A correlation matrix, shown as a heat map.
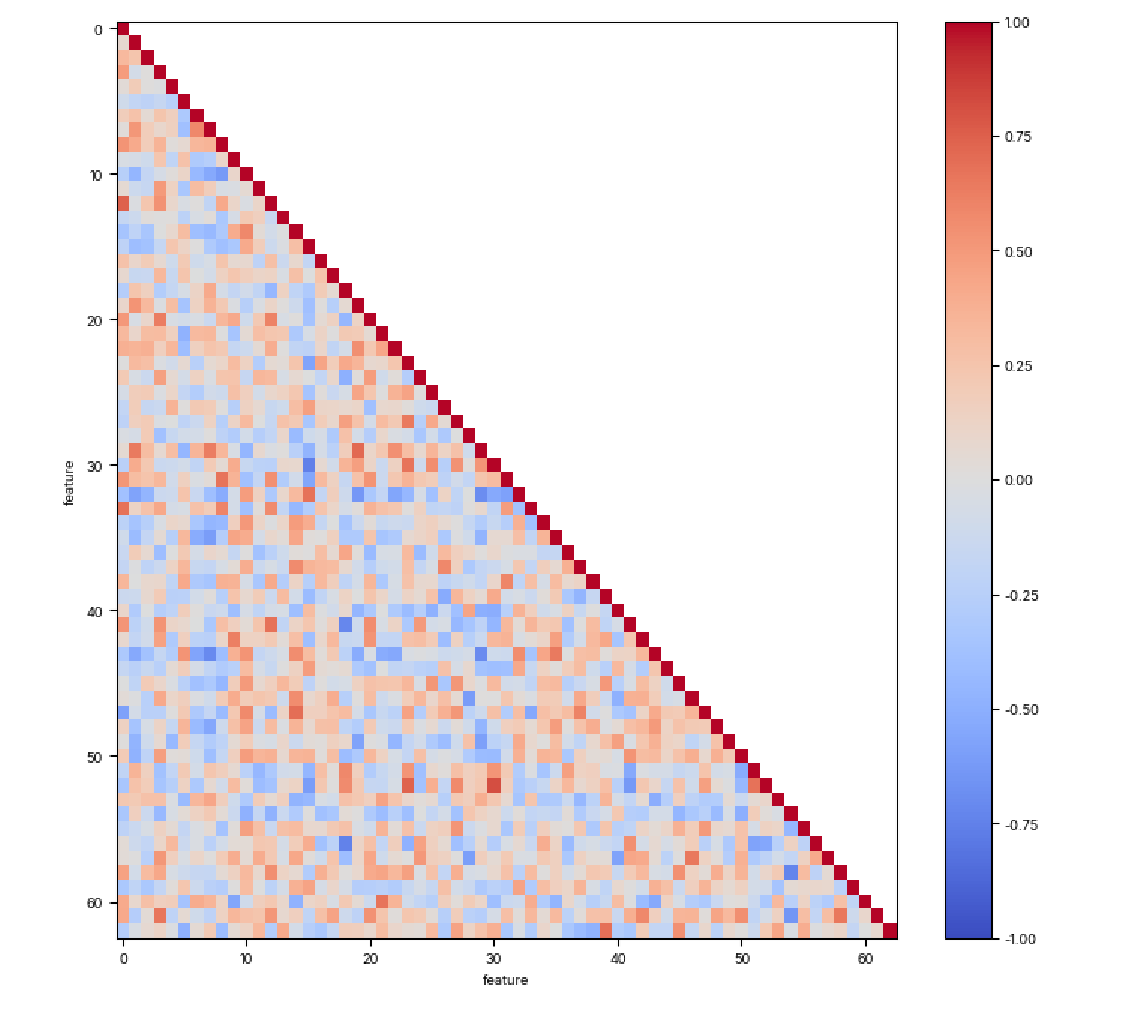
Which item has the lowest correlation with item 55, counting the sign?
54
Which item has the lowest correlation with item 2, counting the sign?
32
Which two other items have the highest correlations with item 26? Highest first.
37, 15
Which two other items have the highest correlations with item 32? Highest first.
15, 43
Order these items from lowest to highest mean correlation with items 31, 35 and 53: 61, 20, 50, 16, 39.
50, 16, 39, 61, 20
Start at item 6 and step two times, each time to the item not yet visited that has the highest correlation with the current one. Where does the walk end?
29
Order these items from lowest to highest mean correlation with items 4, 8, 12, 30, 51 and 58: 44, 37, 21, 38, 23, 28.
44, 28, 37, 21, 38, 23
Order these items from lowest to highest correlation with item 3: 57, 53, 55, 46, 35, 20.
35, 55, 53, 46, 57, 20
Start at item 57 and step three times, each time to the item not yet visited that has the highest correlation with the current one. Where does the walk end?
47
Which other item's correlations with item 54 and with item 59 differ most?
10
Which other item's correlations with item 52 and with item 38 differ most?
41
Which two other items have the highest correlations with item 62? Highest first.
39, 45
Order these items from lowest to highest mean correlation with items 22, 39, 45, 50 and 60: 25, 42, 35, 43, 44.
43, 44, 35, 42, 25
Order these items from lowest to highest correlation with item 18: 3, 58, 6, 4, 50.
50, 3, 4, 58, 6
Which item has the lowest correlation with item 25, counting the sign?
40
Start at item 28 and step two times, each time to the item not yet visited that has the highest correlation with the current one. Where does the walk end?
49
